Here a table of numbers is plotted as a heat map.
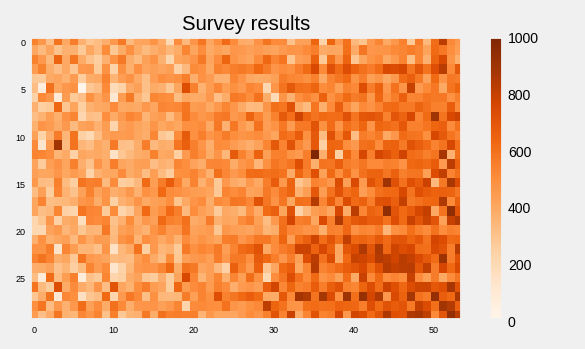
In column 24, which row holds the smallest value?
24
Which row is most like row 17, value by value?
3
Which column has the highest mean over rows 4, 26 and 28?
52
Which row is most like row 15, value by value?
18
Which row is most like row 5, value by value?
25
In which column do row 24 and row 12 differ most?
38
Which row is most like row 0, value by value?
2
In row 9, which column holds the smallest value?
10
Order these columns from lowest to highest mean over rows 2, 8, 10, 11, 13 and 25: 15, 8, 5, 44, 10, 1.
1, 8, 15, 10, 44, 5
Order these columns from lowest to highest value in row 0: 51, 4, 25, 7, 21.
7, 4, 25, 21, 51
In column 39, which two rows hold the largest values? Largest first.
27, 21
